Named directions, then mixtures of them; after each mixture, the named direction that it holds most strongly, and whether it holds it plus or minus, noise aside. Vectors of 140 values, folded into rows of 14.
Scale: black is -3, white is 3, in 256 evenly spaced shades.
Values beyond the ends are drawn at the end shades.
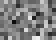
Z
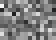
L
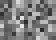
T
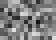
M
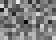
L, plus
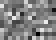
L, plus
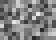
Z, minus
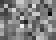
T, plus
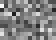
L, plus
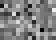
L, minus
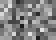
T, minus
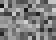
L, minus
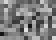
Z, plus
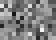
T, minus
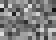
L, plus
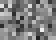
T, minus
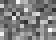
L, plus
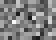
Z, minus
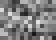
M, minus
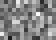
Z, minus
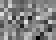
T, minus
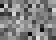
L, minus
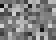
L, minus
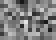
T, minus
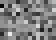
L, minus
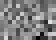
Z, minus
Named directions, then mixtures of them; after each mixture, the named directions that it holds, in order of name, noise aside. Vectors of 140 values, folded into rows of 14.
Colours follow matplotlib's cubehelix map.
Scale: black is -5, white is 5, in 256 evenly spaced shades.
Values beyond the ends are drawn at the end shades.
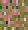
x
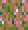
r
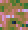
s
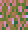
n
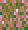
n, r.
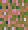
x.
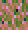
r, x.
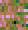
n, s.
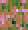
r, s.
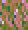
r.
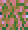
n, r.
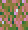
r.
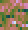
s.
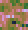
s.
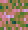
s, x.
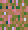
x.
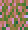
n.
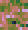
s.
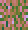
n, x.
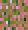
x.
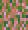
n, x.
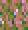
r.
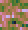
s.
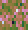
r, s.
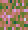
s, x.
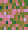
s, x.
